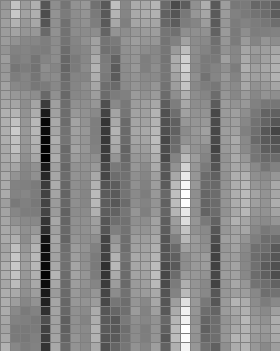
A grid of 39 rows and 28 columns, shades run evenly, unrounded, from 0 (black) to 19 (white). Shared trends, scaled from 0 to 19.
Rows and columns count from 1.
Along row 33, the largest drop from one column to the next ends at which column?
5
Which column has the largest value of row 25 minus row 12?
19
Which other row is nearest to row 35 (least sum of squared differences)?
39
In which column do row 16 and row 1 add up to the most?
2
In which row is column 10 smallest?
1
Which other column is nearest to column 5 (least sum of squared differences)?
11
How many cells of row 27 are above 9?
20
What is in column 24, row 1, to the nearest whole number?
9
